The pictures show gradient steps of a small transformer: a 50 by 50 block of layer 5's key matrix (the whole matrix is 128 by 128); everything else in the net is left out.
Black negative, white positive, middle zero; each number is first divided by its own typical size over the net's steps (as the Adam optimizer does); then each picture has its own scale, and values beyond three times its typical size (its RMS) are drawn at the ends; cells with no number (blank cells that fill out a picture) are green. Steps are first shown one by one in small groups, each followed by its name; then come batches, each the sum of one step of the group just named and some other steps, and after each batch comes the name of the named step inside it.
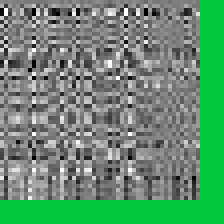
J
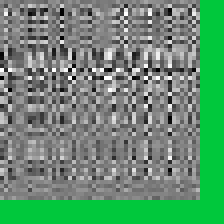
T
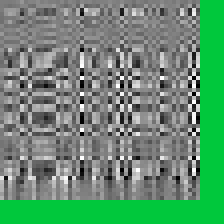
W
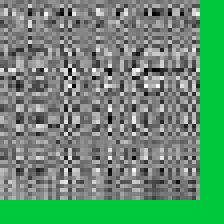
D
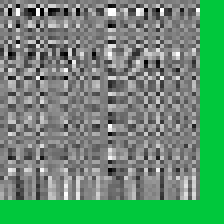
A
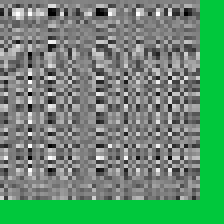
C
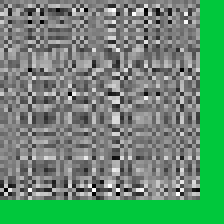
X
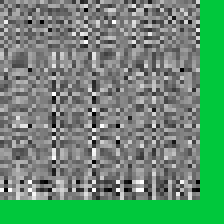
X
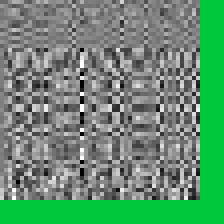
W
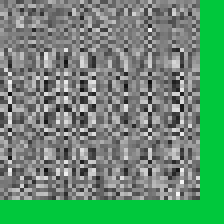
X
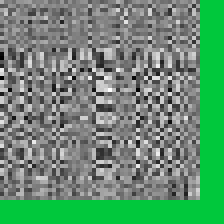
T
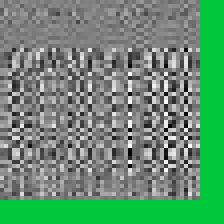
J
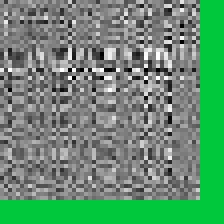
T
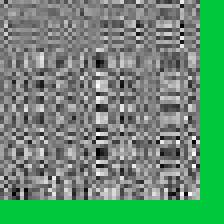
W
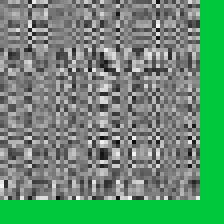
D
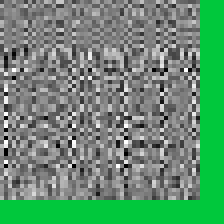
W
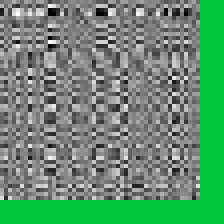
C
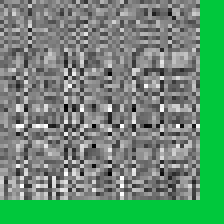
D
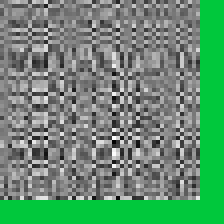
J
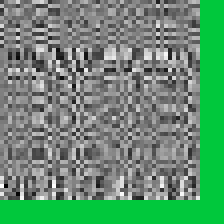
J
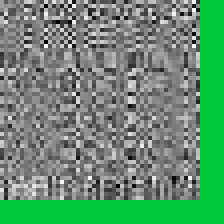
J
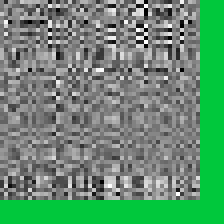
X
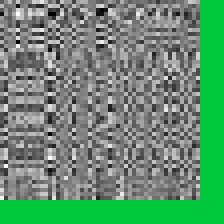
C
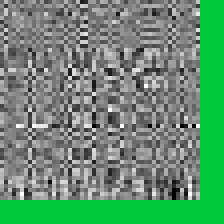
D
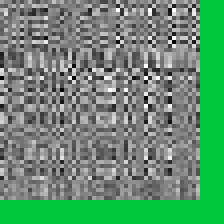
T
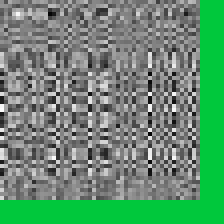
C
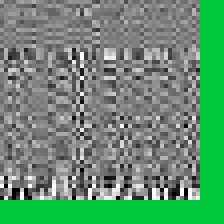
W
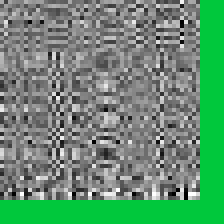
X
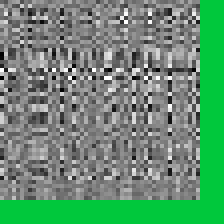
T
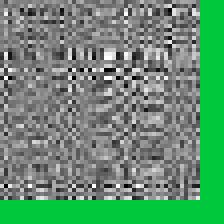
T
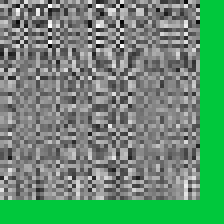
A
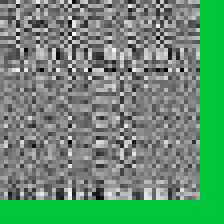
X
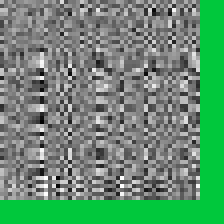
D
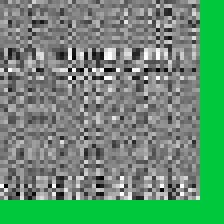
T
